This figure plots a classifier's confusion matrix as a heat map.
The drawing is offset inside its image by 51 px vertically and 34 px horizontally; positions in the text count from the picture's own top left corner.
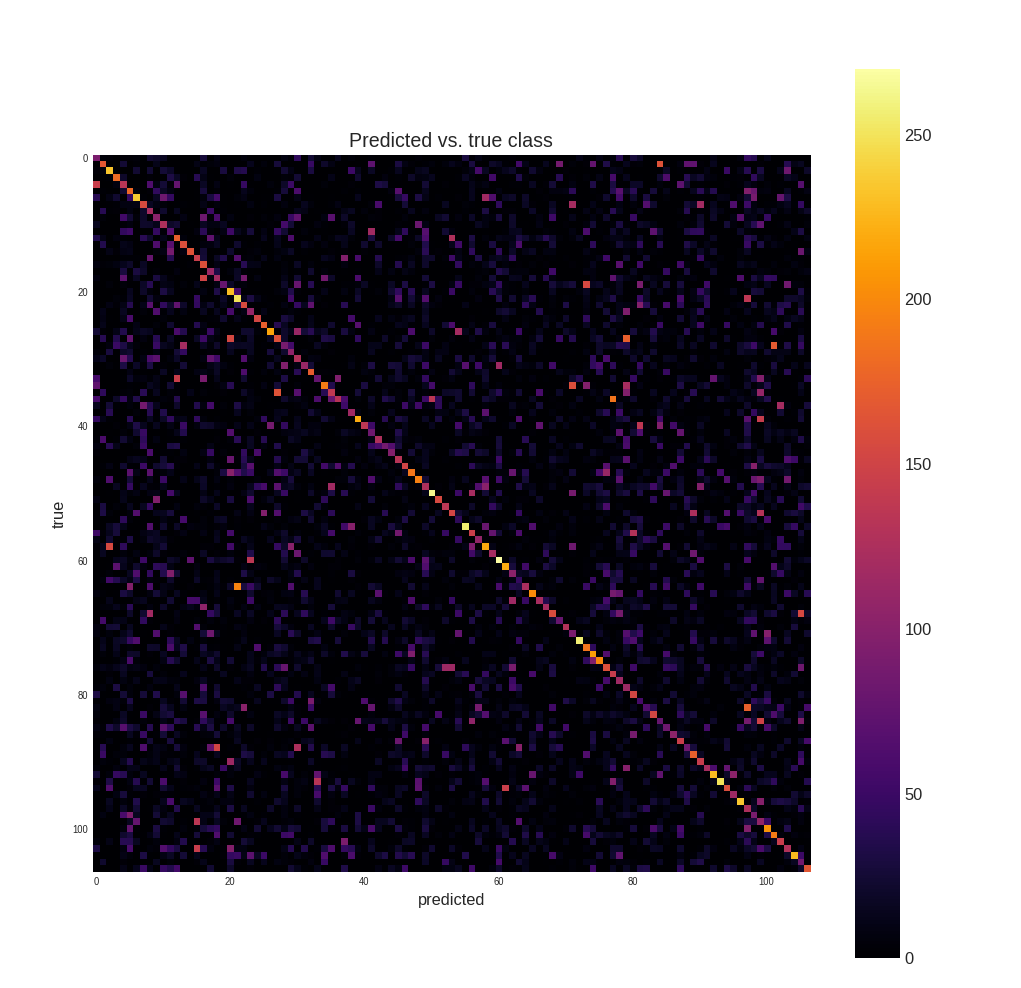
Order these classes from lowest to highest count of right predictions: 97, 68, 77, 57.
57, 97, 77, 68
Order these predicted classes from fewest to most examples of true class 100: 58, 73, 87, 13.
13, 58, 73, 87
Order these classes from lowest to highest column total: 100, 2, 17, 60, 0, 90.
0, 2, 17, 100, 90, 60
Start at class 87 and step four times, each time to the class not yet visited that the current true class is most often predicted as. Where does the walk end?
79
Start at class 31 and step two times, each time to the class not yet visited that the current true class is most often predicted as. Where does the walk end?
23
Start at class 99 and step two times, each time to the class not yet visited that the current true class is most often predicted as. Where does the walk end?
37
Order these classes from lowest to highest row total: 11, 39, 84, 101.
101, 11, 39, 84
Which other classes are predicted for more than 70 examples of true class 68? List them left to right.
8, 78, 105
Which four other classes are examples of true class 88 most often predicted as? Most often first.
18, 30, 63, 17
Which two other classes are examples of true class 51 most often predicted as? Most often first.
9, 23
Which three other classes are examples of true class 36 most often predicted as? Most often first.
77, 50, 35
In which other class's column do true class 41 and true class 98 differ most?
5
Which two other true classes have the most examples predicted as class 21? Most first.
64, 99
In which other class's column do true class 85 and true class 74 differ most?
47
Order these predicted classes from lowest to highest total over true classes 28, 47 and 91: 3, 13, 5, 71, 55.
55, 71, 3, 5, 13
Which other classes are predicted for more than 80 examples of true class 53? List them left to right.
25, 89, 99
